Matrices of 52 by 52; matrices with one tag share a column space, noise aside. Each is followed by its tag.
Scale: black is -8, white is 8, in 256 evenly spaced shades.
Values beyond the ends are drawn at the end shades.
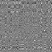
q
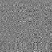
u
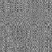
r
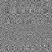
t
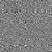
t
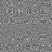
t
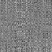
r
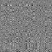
u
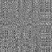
r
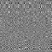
q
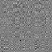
q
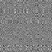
t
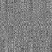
r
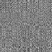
r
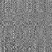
r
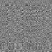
u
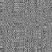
r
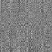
r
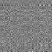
u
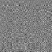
u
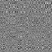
q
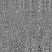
r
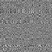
t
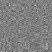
u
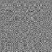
u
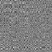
q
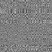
t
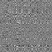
t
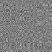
u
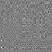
q
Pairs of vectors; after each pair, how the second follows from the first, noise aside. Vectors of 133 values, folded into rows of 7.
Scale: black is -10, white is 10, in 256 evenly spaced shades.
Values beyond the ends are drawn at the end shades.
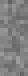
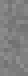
shrunk.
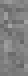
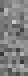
reversed, negated, scaled up.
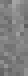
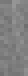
shrunk.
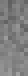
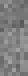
wrapped around, negated.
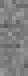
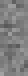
copied.
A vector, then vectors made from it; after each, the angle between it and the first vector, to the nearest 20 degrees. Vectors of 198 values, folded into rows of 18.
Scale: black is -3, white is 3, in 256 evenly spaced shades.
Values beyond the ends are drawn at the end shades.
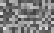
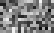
140 degrees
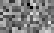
120 degrees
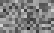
80 degrees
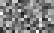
80 degrees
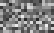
40 degrees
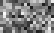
120 degrees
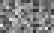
60 degrees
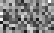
80 degrees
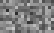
100 degrees
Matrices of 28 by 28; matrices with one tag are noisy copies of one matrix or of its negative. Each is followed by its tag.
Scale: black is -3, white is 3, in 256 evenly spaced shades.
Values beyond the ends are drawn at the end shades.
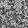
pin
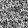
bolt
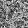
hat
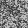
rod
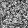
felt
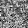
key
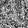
pin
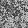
rod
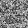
felt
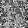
key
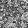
rod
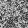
rod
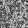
hat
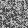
pin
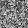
pin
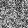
pin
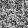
pin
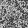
rod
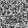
felt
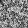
bolt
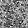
key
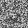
felt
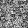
key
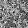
rod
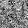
pin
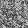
pin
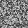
felt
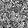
bolt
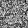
felt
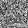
felt
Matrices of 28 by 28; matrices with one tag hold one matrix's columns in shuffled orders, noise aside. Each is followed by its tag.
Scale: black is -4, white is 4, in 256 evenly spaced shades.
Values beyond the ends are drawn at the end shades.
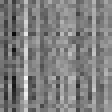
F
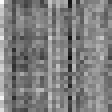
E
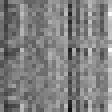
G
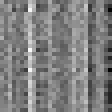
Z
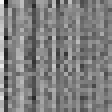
E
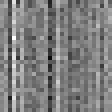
E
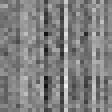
F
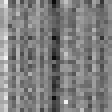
E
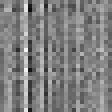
Z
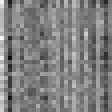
E
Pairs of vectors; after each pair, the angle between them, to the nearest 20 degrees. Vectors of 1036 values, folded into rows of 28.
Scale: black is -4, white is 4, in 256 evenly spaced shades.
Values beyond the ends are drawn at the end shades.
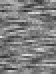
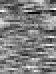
140 degrees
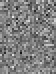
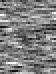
80 degrees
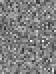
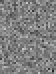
140 degrees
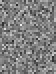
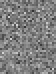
100 degrees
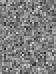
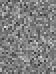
80 degrees
